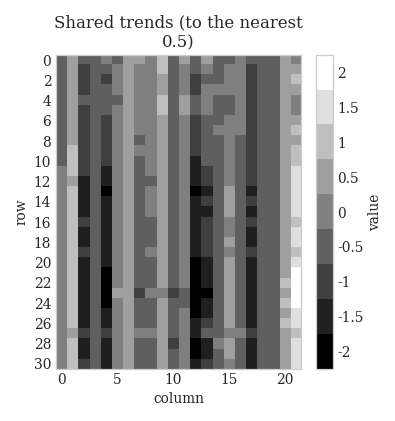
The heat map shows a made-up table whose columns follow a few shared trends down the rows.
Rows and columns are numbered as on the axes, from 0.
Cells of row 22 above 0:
6
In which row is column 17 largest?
0
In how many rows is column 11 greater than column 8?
15
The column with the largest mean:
21
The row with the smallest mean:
23
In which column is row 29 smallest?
12
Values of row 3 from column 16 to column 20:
0 -1 -0.5 -0.5 0.5
